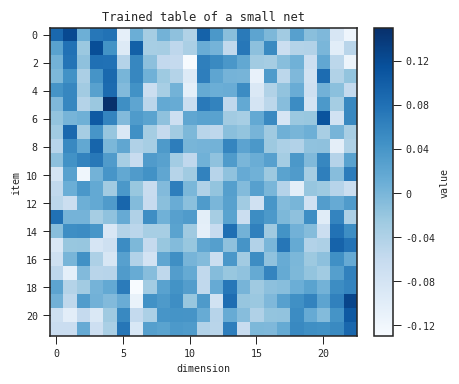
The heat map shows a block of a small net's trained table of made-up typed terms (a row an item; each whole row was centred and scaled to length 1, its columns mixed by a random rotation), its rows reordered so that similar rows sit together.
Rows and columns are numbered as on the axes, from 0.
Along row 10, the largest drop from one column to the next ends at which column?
2
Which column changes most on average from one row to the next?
22
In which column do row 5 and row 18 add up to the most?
4
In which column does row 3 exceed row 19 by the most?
6
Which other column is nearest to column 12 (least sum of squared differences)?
14
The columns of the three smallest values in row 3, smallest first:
15, 10, 19
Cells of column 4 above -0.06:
19
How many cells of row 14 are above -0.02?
13
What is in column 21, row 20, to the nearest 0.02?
0.04
